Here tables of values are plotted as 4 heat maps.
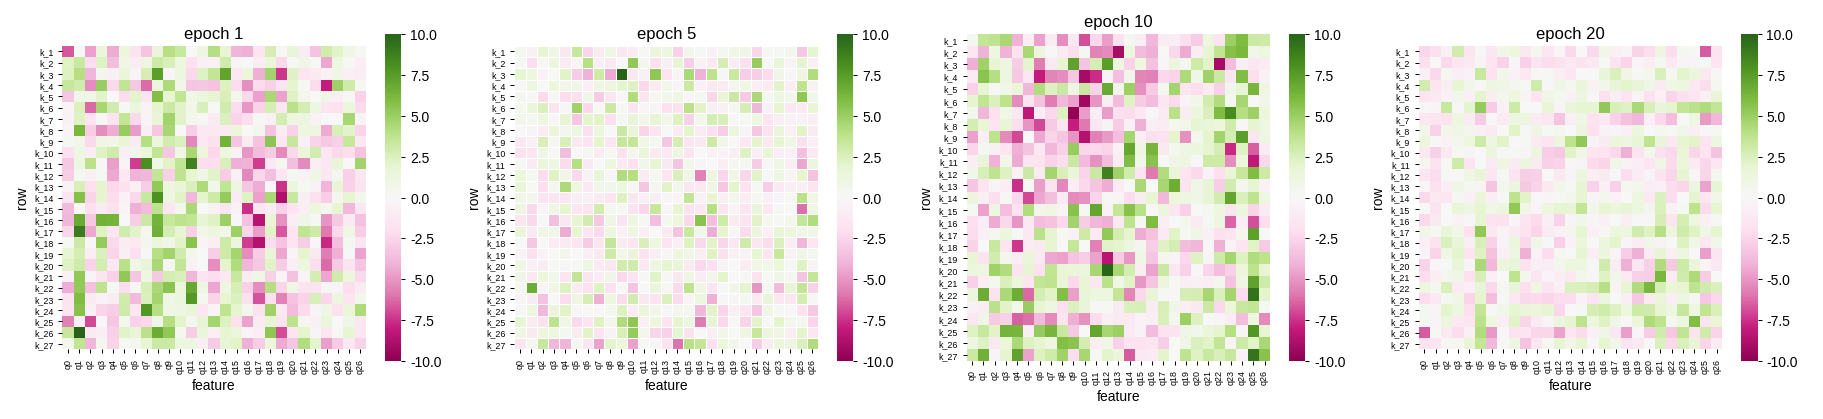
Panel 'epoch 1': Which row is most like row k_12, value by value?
k_15
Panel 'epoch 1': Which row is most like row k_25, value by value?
k_1
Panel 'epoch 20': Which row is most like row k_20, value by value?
k_27
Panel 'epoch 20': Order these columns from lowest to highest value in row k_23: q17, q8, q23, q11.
q11, q8, q17, q23
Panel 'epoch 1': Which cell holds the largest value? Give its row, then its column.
k_26, q1
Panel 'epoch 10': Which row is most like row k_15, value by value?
k_23
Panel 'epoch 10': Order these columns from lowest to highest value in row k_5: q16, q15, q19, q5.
q15, q5, q16, q19
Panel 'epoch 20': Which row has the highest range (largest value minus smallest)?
k_26
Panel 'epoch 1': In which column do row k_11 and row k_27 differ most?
q21
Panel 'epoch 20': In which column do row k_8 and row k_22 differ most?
q20
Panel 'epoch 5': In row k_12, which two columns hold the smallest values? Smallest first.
q16, q26
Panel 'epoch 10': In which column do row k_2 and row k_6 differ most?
q10
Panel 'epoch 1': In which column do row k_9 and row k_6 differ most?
q11
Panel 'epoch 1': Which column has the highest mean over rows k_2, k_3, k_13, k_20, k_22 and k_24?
q8
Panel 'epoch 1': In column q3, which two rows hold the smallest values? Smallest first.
k_8, k_24
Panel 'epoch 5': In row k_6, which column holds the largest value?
q5
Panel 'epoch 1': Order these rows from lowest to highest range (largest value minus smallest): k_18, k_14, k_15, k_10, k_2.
k_2, k_10, k_15, k_18, k_14
